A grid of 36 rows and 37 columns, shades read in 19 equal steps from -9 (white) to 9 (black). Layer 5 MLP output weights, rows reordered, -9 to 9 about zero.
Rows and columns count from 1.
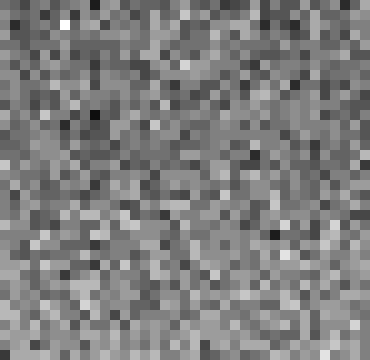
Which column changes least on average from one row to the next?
3
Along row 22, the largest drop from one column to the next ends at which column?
18
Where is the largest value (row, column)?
12, 10
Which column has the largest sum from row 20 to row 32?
32
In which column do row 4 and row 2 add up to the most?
5
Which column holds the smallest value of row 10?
27
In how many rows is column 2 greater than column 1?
18
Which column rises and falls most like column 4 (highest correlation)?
36
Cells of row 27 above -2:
19
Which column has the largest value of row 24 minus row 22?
28
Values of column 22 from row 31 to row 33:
2 -3 -2
